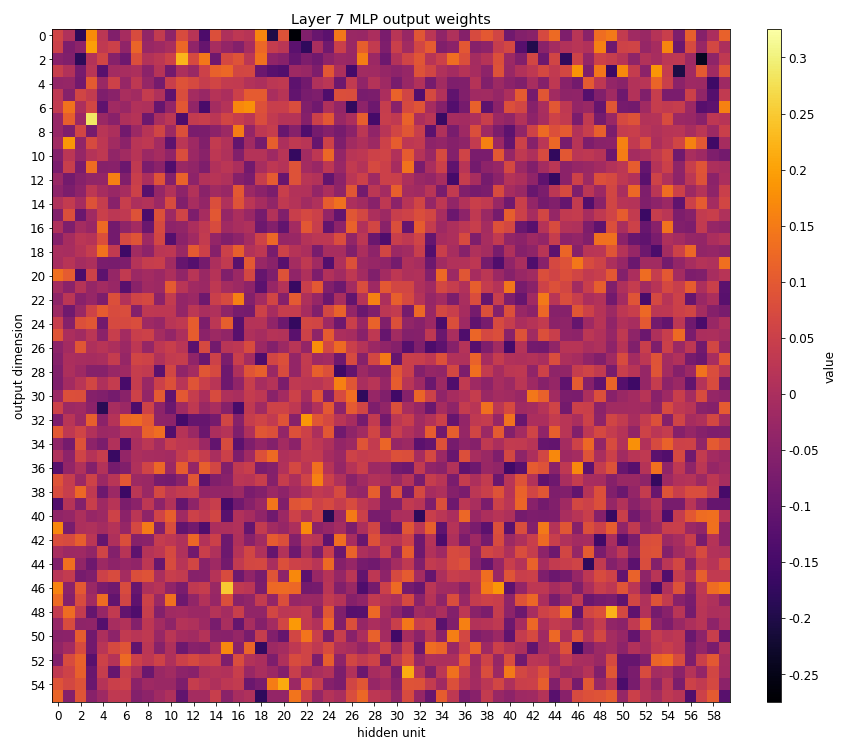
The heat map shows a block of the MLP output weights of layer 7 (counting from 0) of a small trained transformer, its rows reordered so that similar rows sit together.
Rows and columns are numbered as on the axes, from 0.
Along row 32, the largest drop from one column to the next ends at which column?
41
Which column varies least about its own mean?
14
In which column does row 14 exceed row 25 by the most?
16
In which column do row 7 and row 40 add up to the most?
3
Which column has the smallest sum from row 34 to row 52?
32
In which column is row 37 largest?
23
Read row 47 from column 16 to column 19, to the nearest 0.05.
-0.05 -0.05 0.05 -0.05
